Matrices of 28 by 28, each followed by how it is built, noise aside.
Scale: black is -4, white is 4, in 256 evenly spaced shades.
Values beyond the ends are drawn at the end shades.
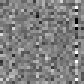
uneven columns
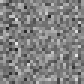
repeating rows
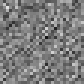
Hankel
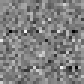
uneven rows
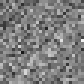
Hankel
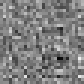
low rank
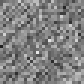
Hankel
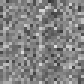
repeating rows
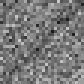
Hankel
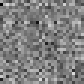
low rank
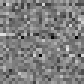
uneven rows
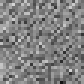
Hankel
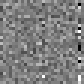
uneven columns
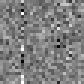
uneven columns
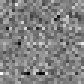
uneven rows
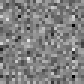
uneven columns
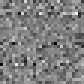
uneven rows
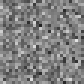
repeating rows
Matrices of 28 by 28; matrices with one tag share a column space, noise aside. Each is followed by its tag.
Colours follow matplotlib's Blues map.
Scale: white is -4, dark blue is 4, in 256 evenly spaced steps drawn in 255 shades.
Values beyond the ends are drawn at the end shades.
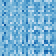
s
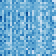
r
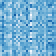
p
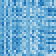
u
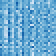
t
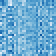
u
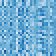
u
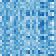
r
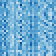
p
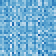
u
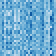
r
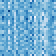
r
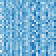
p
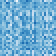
r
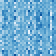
r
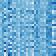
t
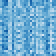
u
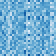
r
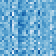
r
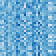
p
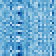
p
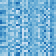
t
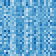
u
